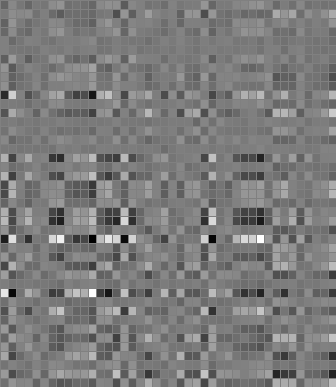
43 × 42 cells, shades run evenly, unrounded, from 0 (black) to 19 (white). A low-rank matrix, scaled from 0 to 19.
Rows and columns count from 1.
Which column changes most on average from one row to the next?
12
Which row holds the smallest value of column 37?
42
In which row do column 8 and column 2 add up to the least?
33
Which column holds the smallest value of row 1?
16
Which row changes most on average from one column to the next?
27
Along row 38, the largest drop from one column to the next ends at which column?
26
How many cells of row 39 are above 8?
30
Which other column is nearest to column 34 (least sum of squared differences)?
38
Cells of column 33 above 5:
38
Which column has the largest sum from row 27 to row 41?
37
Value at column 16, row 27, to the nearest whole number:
1
